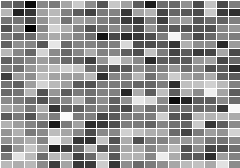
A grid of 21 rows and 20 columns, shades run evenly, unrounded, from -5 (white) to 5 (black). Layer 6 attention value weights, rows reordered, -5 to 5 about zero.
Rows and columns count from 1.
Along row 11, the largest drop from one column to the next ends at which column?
16
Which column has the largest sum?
8
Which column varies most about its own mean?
5
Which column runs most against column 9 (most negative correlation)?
7
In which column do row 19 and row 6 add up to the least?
11
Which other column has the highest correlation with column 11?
2
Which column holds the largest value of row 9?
20
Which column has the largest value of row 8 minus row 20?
14
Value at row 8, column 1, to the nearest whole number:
1
